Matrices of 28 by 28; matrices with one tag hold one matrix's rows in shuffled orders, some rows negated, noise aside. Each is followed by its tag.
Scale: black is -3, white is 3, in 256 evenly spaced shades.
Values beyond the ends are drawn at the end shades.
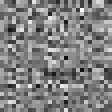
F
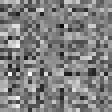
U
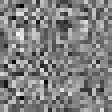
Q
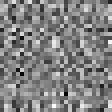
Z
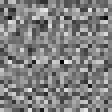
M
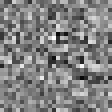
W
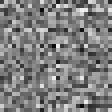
W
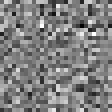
W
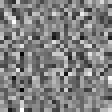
Z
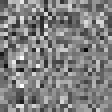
Q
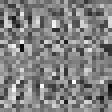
Z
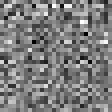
M
